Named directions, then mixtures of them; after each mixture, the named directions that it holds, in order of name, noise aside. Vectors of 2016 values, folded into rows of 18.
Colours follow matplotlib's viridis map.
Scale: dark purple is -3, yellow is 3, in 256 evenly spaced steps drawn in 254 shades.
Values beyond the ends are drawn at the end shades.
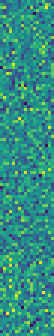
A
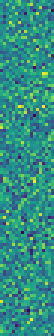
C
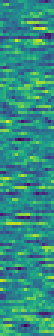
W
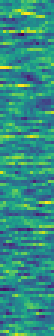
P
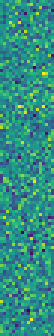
C.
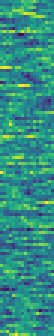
P.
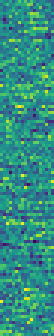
C, P, W.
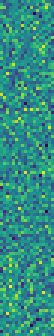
A.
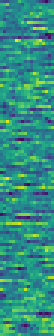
W.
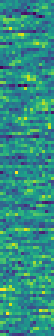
A, P.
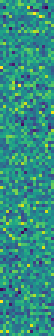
A, C, P.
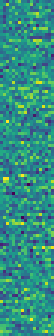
C, W.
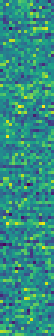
C, P, W.
